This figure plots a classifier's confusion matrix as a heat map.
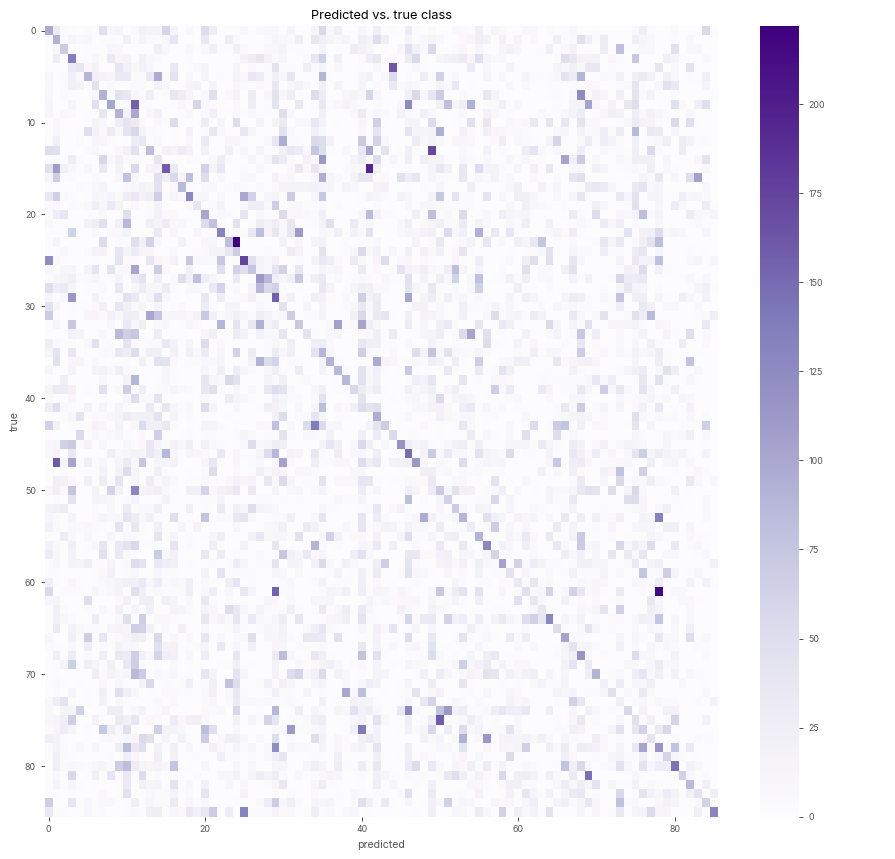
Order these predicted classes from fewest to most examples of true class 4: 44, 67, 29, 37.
37, 67, 29, 44
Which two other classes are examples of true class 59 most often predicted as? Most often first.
76, 79
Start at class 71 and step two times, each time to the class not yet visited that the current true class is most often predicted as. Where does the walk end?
24
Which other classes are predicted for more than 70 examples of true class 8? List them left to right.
11, 46, 51, 54, 69
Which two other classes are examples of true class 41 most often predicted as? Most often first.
35, 68
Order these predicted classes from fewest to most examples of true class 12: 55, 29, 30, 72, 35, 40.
55, 72, 29, 35, 40, 30
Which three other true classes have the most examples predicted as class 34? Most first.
43, 56, 13
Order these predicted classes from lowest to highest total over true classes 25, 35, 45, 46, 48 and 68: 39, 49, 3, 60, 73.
60, 39, 73, 3, 49
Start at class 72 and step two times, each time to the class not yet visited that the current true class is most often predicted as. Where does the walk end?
11
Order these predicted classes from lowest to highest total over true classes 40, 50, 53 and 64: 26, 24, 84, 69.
84, 69, 26, 24
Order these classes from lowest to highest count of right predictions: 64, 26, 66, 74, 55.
74, 26, 55, 66, 64
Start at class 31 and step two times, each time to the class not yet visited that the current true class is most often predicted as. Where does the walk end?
49
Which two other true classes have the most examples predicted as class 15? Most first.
46, 0
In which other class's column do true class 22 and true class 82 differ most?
32
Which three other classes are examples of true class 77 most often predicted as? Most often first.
56, 53, 20
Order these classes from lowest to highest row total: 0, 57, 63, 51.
51, 63, 0, 57
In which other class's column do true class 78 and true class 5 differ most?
29
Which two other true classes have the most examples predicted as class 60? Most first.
58, 62
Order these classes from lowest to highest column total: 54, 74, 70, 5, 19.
19, 74, 5, 54, 70
